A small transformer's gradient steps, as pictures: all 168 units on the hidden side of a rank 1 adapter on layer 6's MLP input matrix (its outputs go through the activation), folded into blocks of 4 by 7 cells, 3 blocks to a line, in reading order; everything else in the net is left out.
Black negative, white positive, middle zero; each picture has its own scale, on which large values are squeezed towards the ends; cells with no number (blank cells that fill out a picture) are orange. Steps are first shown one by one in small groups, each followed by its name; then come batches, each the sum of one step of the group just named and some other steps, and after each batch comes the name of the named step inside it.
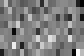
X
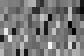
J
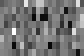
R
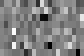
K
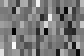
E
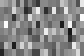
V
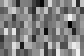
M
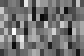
R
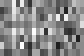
E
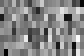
X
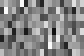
M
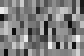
J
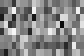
V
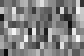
R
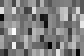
K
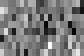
J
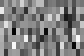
E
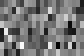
J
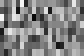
M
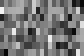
X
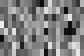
M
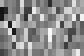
V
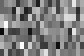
V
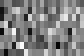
V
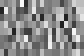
V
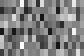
V
